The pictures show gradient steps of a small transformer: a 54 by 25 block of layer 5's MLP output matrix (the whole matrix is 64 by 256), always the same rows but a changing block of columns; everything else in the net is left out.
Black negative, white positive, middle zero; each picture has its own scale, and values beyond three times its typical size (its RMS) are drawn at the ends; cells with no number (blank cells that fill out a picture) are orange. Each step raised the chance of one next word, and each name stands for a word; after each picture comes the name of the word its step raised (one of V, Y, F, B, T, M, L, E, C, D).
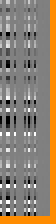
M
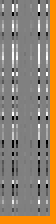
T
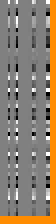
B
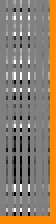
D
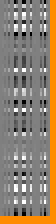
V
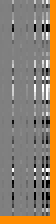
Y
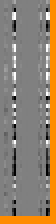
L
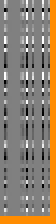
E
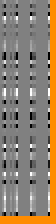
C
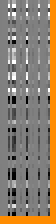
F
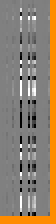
C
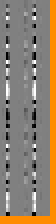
C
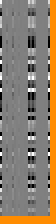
B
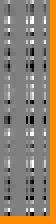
M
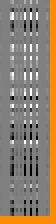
L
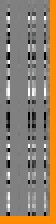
C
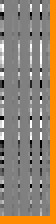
T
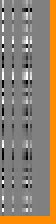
E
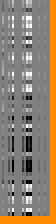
D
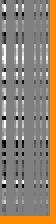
T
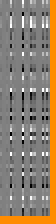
B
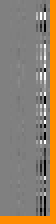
L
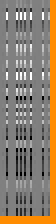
L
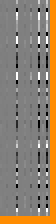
E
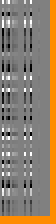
B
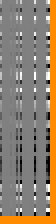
D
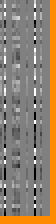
F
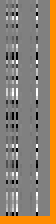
C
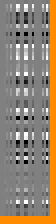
T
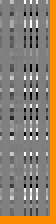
B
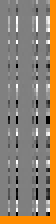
M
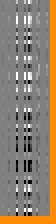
D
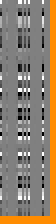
B
